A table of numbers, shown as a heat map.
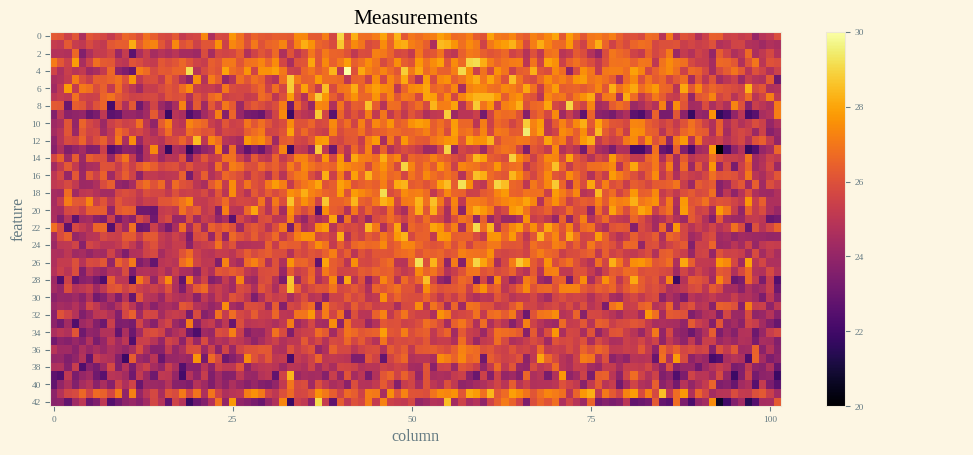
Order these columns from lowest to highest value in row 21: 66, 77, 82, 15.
15, 82, 77, 66
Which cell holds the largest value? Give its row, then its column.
4, 41
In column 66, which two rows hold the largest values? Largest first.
11, 10
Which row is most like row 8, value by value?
22
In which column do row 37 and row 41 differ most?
33
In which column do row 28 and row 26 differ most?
59
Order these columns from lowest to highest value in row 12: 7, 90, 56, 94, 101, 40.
101, 94, 40, 7, 90, 56
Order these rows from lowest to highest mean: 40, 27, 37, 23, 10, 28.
40, 37, 28, 27, 23, 10
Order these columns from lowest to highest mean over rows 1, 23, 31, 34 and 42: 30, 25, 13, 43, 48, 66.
66, 30, 13, 43, 48, 25
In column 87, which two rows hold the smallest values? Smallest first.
28, 39
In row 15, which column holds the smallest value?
95
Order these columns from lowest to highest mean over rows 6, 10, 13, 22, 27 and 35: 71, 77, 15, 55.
15, 77, 71, 55
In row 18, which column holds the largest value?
46
